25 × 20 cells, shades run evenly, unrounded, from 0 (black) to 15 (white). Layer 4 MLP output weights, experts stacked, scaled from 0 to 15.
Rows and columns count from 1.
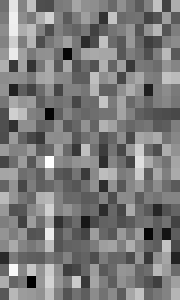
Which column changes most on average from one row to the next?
2
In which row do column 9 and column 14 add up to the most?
24
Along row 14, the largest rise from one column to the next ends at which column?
16
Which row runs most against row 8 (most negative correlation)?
3
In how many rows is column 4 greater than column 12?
11
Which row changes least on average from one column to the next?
17
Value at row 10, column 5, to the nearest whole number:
7
